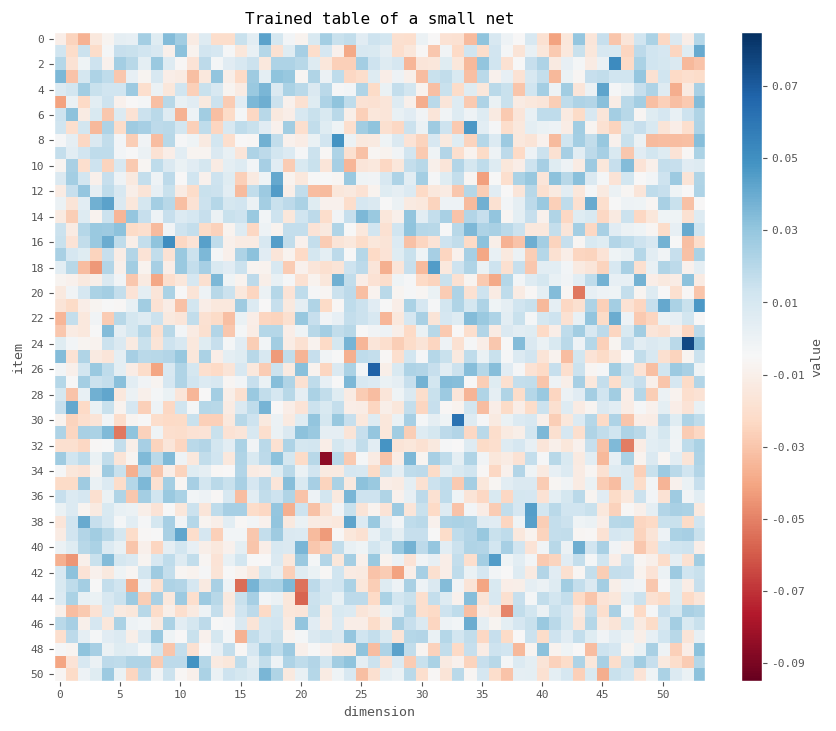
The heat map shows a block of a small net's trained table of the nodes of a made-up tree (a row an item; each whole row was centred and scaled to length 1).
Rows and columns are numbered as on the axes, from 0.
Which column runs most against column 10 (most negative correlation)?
44
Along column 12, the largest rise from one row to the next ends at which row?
16
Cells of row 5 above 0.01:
19
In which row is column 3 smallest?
18
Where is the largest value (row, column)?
24, 52
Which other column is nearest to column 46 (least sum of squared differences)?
50
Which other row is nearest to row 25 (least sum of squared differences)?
7
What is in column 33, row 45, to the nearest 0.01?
0.02
